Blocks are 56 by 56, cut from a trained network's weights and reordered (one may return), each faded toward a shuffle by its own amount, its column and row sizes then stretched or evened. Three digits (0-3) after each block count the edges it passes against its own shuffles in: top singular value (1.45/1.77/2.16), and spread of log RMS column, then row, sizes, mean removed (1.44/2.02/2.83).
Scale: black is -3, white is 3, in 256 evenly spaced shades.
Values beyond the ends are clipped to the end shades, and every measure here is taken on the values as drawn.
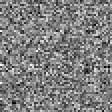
1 0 1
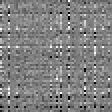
3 3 1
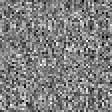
2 0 0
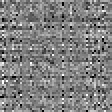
2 3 0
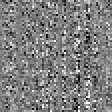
0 3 0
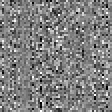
1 3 0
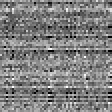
3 2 1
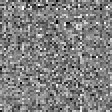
0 2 2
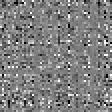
0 3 3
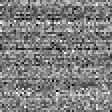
2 1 1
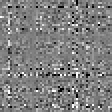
1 3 3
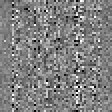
0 3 1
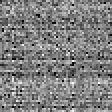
2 2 0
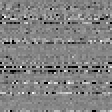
2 0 3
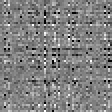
2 3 2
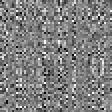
3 3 1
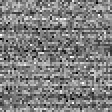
2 0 0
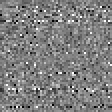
1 0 2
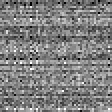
3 2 1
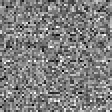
2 0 1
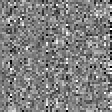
0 3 0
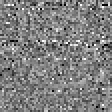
0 0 2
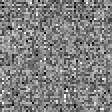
0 2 0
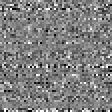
0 1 3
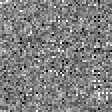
1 1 1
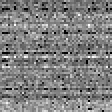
3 2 2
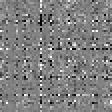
1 3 3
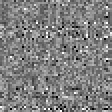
2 1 2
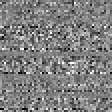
0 1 3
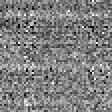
1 2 1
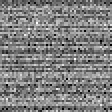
3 1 0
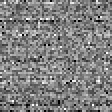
1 0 2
